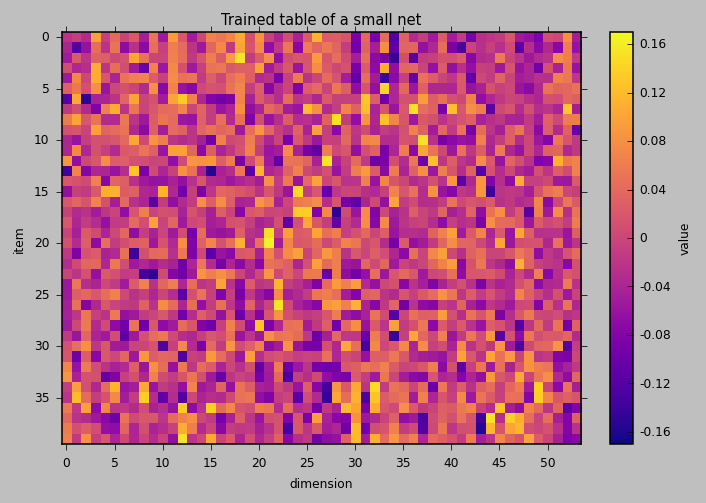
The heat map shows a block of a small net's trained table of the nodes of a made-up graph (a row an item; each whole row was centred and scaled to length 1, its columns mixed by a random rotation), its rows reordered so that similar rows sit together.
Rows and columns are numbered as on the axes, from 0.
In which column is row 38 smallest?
43
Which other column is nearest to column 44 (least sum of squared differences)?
46
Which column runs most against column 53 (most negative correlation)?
15
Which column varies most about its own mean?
12
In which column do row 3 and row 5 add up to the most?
33
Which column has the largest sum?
39
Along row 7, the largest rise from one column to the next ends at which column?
40
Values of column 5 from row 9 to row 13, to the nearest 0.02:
0.04 0.02 -0.04 0.02 -0.06
